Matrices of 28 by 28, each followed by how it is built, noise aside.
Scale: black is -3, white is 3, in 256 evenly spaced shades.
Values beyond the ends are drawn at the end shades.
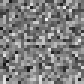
repeating columns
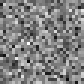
noise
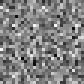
repeating columns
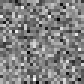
noise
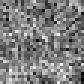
smooth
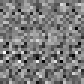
repeating columns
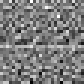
repeating columns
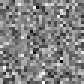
noise
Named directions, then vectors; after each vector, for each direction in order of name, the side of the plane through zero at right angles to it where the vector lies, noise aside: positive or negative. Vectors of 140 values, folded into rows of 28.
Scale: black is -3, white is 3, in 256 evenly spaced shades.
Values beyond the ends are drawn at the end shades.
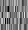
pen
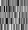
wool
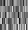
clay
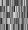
negative, negative, positive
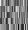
negative, negative, positive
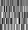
positive, negative, positive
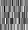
positive, negative, positive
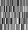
positive, negative, positive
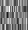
negative, negative, negative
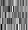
positive, positive, positive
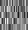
positive, negative, negative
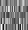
negative, negative, negative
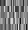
positive, positive, negative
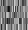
positive, positive, positive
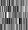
positive, positive, positive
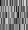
positive, negative, negative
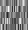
negative, negative, negative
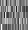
negative, negative, negative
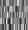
positive, positive, negative
